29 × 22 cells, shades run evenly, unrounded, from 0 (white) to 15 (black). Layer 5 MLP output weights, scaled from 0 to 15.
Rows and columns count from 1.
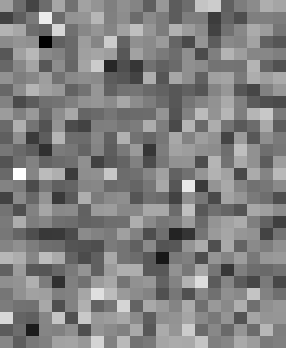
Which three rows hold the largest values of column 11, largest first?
6, 7, 17
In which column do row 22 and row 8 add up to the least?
4
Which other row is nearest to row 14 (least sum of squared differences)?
13
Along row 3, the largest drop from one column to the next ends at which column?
5
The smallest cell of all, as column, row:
2, 15
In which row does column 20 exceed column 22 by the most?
8
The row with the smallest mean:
29
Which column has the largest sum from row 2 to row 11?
14
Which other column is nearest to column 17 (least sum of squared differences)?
22
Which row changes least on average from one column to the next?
9
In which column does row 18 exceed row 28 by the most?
19
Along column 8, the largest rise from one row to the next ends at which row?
26
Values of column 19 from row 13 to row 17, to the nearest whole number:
4 5 11 7 6
